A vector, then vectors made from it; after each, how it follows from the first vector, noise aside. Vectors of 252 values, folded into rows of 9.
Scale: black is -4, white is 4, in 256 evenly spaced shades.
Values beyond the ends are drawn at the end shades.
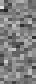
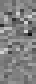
wrapped around, partly zeroed.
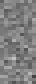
reversed, negated, shrunk.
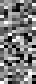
reversed, negated, scaled up.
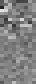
negated, partly zeroed.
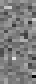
reversed, negated, partly zeroed.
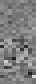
reversed, partly zeroed.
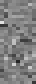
wrapped around, partly zeroed.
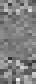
wrapped around, partly zeroed.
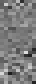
wrapped around, partly zeroed.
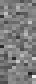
reversed, partly zeroed.
